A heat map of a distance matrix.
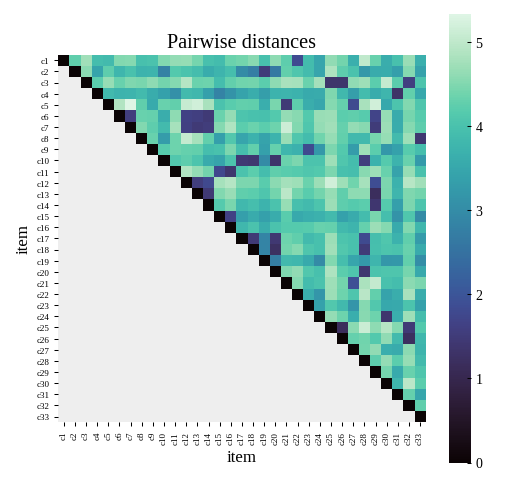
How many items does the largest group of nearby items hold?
6
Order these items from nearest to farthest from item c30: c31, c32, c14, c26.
c31, c14, c26, c32
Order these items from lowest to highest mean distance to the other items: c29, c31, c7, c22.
c31, c29, c7, c22
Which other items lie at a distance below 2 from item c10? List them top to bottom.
c17, c18, c20, c28
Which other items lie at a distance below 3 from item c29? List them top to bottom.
c6, c7, c12, c13, c14
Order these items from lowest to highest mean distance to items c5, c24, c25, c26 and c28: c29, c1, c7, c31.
c31, c1, c29, c7
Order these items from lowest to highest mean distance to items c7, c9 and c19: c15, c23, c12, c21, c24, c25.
c23, c12, c24, c15, c21, c25
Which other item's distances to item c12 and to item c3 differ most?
c25
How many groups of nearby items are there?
11
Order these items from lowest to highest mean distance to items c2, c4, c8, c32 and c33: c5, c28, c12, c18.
c18, c28, c5, c12
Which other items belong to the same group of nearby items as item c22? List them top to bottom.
c1
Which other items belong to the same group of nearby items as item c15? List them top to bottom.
c11, c16
